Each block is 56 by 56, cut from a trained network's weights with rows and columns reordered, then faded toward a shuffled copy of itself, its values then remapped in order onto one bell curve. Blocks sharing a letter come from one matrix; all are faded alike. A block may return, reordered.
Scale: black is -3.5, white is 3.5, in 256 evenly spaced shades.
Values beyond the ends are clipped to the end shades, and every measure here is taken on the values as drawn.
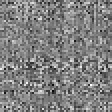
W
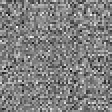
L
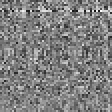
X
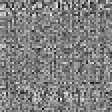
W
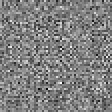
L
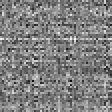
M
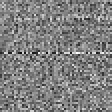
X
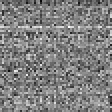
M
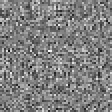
L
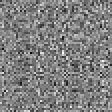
L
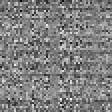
M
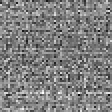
M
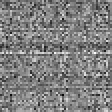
M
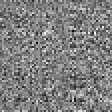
X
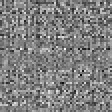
W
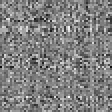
W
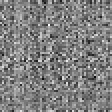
W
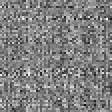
W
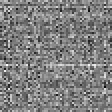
M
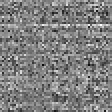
M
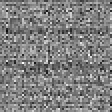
M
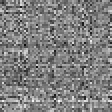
M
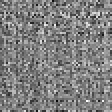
W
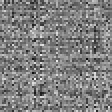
M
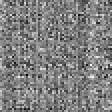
W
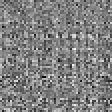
W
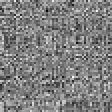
L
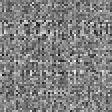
W
